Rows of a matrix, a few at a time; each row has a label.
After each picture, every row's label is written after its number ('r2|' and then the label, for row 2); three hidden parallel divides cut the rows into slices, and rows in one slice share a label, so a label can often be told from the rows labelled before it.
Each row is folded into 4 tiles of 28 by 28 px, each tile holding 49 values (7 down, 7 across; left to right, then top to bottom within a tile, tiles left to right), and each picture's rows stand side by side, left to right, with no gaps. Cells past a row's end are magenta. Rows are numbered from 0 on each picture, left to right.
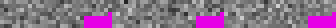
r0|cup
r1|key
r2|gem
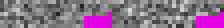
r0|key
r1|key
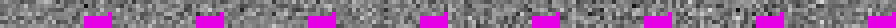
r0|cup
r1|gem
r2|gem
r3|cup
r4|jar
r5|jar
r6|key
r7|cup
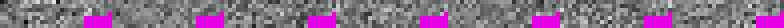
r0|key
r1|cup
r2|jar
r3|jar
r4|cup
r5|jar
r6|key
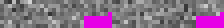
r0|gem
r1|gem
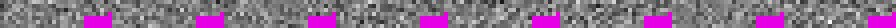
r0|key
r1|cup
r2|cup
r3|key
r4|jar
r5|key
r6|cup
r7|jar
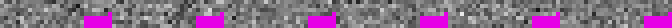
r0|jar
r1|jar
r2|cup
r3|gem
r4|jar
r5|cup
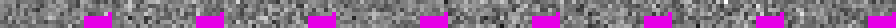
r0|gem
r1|key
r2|jar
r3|cup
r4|key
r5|jar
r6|key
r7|cup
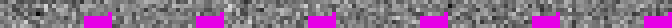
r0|jar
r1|cup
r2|jar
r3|gem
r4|key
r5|cup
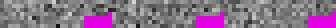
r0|key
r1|key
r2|cup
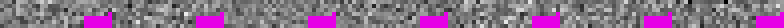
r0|key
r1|jar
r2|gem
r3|key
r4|key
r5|jar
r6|jar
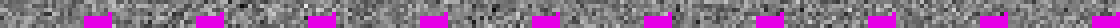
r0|gem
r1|jar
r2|jar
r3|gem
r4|key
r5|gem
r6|key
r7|jar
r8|cup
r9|cup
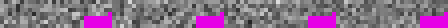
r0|jar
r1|key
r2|key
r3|cup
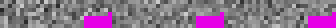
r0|key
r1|gem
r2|gem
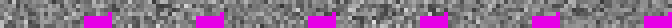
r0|gem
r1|key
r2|cup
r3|key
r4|cup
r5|gem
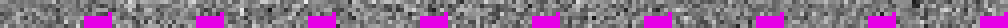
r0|cup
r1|key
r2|key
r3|key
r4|key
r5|key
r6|gem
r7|cup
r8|jar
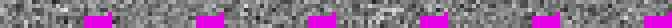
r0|jar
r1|gem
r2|key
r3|jar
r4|gem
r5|cup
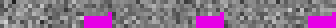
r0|key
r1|gem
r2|gem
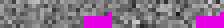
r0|cup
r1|jar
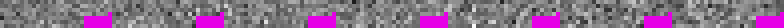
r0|gem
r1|cup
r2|gem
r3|gem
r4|jar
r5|key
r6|key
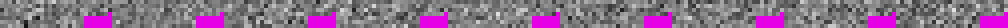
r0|key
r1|gem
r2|jar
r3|jar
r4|cup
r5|key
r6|jar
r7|key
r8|jar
